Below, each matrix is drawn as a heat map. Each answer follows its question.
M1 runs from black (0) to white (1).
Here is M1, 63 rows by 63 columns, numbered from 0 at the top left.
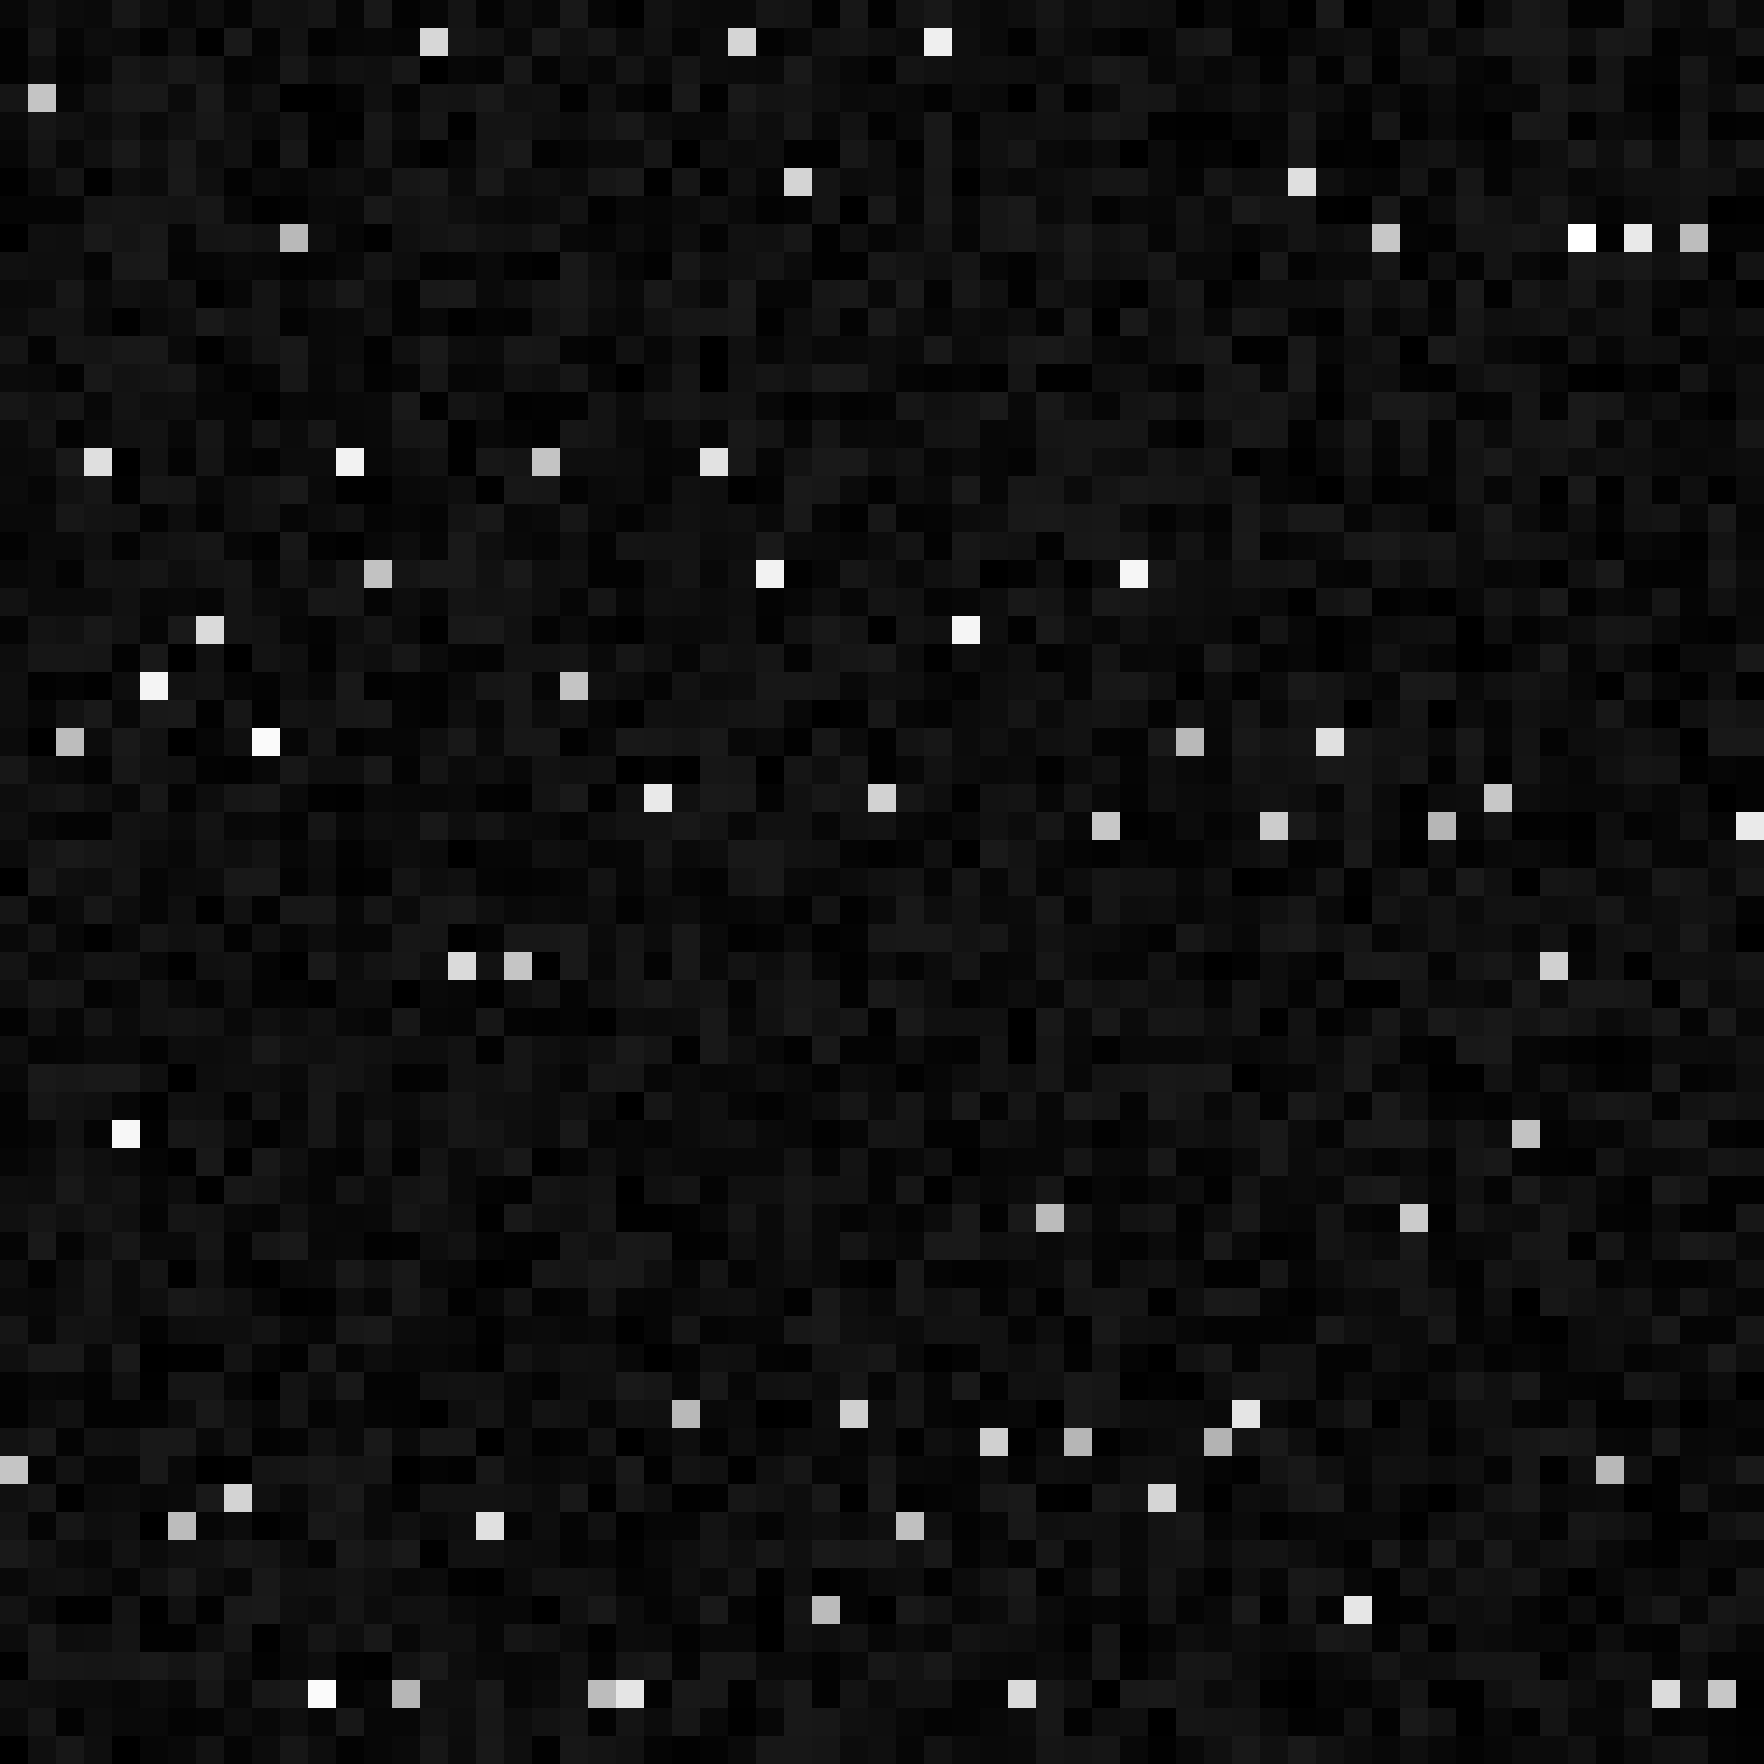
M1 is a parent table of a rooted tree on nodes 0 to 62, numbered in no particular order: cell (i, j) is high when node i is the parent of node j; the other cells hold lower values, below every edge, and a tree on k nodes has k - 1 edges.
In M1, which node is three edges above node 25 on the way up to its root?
22
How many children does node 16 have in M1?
4
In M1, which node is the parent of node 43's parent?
29
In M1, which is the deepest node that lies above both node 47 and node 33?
1
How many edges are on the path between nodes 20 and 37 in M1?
4
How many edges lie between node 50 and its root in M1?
5
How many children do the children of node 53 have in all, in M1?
5
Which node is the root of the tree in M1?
52
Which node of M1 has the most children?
60
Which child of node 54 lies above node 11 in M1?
6
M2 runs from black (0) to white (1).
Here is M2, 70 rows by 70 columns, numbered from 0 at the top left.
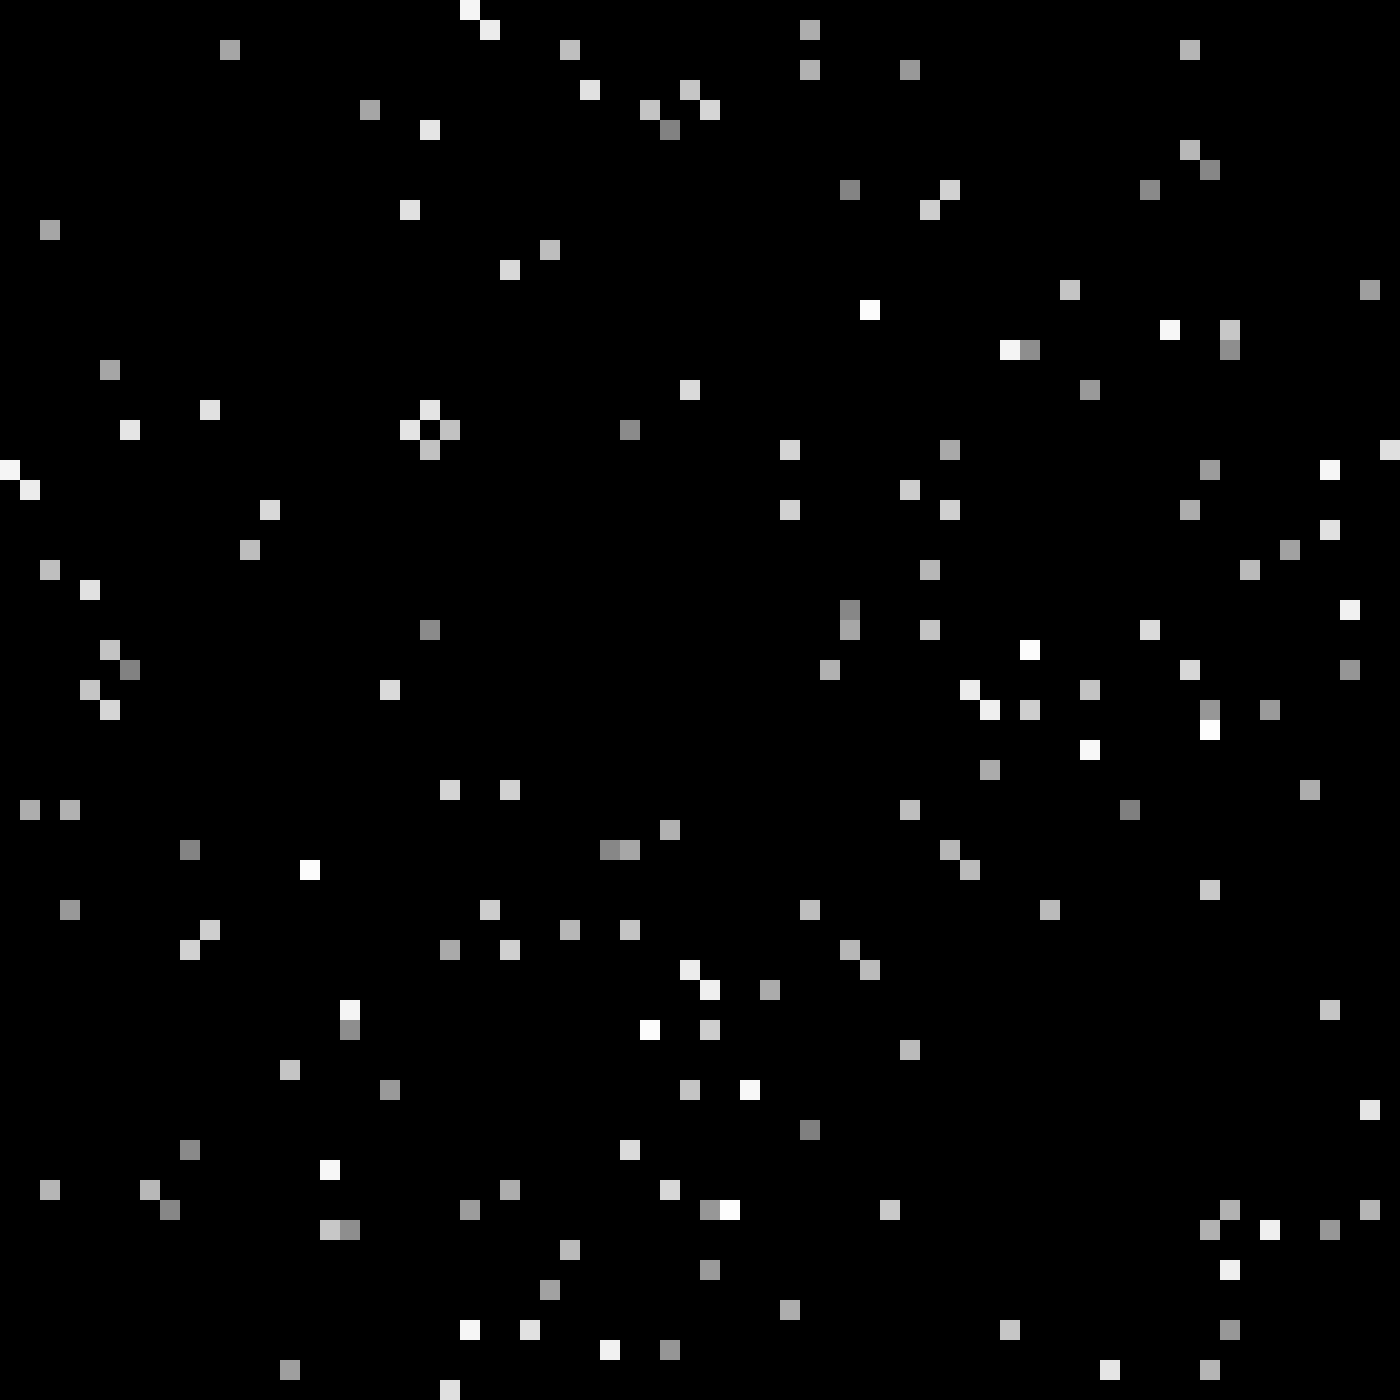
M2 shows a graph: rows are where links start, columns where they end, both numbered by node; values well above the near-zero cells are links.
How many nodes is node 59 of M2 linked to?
4
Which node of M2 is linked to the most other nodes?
node 60
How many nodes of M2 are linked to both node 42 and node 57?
2
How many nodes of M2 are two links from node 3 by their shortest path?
4
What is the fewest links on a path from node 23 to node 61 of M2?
2
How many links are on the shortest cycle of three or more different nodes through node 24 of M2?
4
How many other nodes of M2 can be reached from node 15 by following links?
8
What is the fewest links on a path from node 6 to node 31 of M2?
2
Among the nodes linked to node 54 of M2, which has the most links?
node 34
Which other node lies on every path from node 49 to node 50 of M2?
node 35
